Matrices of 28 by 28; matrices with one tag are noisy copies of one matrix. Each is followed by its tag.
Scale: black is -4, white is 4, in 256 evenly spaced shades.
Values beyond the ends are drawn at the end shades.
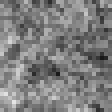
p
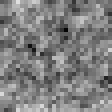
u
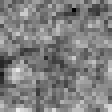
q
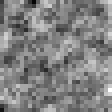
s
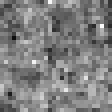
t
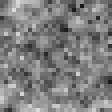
u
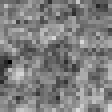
q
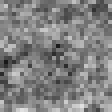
q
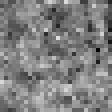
t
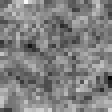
u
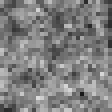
t
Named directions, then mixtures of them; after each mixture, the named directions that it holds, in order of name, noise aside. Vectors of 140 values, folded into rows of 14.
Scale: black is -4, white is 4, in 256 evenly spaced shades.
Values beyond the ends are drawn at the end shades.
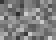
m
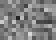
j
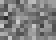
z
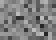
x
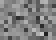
x.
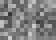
j, z.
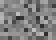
x.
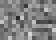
j.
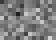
m.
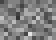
j, m.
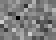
j, x.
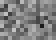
x, z.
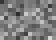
m.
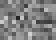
j.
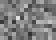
j.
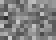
z.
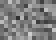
j.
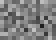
x, z.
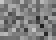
x, z.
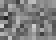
z.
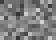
m.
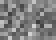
j, z.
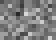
m.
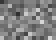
m.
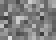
x, z.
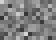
m.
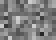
x, z.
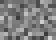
m, x.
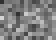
m, z.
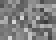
j, x.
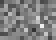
x, z.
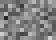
m, z.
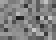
x.
